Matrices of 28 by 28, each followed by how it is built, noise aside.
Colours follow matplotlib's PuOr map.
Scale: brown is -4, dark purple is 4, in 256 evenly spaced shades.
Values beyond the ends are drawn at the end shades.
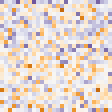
repeating columns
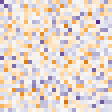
noise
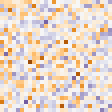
blocks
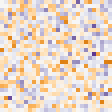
Toeplitz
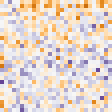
smooth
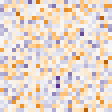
noise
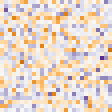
blocks
